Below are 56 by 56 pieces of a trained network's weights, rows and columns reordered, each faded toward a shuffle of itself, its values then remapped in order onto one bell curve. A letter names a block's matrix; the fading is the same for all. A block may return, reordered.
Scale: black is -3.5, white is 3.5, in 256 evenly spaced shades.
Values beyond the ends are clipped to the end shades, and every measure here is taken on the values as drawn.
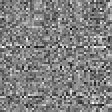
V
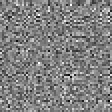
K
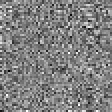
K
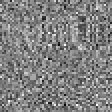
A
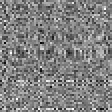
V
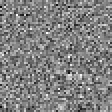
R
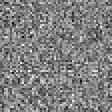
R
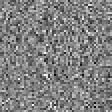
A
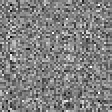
A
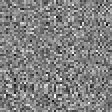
K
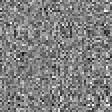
K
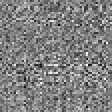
V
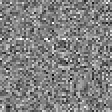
R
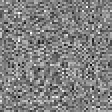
A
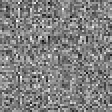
A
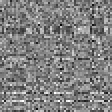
V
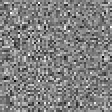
K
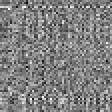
V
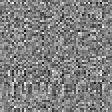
K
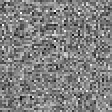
A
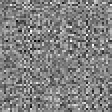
K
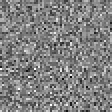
A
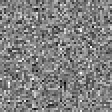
R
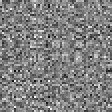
A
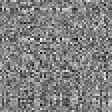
V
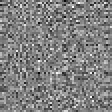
K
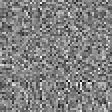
K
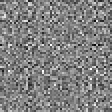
K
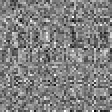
K
